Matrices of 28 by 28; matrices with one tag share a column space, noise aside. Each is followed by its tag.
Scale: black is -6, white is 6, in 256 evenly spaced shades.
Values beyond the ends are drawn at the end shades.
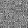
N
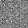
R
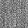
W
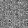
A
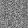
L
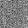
L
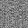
L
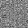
R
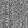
A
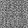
L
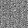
L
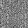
W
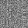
L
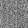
R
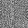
L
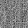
N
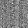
W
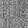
A
